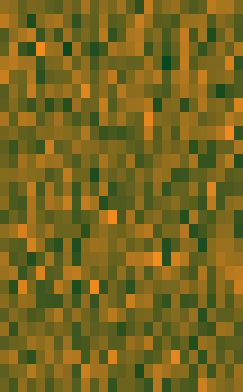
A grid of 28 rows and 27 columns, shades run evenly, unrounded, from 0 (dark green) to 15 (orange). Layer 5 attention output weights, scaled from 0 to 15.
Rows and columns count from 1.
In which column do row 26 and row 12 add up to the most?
20
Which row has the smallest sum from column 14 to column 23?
24
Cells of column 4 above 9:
12
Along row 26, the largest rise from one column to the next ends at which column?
13
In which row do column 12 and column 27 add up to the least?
10
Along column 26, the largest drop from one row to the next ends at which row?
11
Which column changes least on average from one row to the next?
25
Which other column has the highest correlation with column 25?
26
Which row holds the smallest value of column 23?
18
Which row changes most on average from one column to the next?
4
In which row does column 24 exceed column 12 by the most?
15
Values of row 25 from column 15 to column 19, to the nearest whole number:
9 8 11 4 7
